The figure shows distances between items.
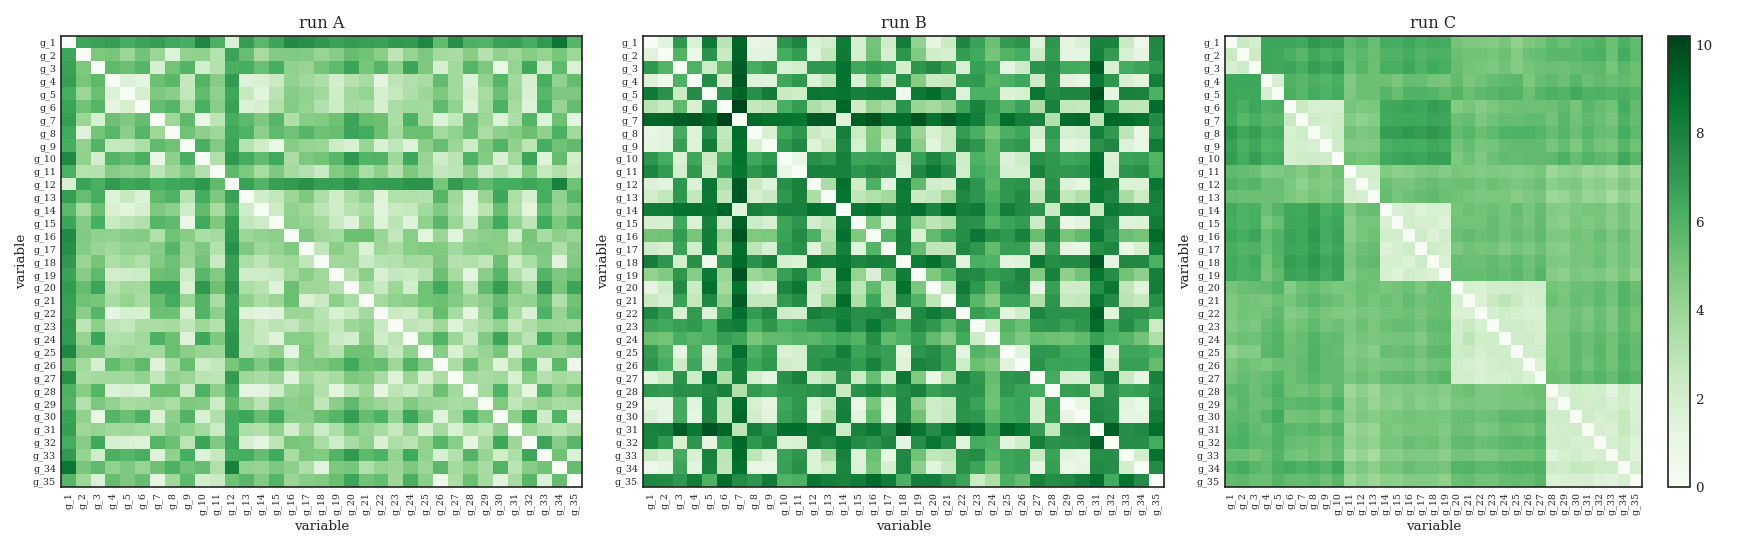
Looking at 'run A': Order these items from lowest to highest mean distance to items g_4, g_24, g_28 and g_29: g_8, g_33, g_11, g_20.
g_20, g_11, g_8, g_33
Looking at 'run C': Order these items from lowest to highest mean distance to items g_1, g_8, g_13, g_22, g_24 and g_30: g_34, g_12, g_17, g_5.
g_12, g_34, g_17, g_5
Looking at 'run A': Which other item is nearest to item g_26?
g_35
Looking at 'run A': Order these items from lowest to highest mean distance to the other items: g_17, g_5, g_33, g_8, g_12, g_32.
g_5, g_32, g_17, g_33, g_8, g_12
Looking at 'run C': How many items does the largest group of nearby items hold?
8
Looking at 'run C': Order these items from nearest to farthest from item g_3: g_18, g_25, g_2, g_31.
g_2, g_25, g_31, g_18
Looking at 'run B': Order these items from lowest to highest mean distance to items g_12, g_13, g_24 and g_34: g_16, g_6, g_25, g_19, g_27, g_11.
g_27, g_6, g_19, g_16, g_25, g_11
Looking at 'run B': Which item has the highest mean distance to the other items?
g_7
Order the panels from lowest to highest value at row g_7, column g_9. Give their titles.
run C, run A, run B
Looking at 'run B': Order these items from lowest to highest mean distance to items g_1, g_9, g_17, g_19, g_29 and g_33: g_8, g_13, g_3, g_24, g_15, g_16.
g_15, g_8, g_13, g_16, g_24, g_3
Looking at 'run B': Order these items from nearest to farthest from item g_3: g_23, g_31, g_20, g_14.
g_23, g_20, g_14, g_31
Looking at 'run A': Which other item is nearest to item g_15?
g_9
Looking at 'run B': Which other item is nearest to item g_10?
g_11
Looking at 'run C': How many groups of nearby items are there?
7
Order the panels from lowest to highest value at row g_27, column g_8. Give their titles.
run B, run A, run C
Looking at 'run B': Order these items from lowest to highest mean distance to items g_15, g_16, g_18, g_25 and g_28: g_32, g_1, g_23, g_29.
g_32, g_29, g_1, g_23
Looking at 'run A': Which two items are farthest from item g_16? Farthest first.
g_1, g_12
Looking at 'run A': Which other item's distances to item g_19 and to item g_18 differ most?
g_34
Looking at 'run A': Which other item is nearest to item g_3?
g_30
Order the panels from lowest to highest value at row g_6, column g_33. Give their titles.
run B, run C, run A
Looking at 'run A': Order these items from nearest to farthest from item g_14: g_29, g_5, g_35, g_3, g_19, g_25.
g_5, g_19, g_29, g_25, g_35, g_3
